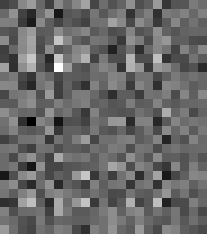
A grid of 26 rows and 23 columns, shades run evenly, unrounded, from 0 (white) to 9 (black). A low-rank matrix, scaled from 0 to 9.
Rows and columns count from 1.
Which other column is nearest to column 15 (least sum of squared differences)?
18
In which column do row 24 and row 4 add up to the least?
7
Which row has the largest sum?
14
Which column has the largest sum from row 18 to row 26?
6
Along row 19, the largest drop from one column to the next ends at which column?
5
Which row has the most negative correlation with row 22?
19
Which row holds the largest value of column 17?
8
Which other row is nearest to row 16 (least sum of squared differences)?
1
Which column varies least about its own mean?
12
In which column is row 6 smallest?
4
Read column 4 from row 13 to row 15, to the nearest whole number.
5 9 6
